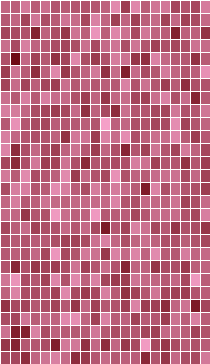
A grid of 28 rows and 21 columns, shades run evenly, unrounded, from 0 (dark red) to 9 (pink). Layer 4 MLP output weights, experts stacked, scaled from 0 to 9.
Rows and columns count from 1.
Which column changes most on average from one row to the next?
6
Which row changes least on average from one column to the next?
19
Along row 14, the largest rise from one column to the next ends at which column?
12
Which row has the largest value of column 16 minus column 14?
5
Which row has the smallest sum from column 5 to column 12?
9
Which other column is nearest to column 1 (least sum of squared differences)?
17
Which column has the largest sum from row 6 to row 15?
18
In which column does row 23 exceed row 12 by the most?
2
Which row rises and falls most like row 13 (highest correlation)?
27
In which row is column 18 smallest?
3
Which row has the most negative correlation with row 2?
4
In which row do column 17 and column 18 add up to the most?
11
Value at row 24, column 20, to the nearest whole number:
1
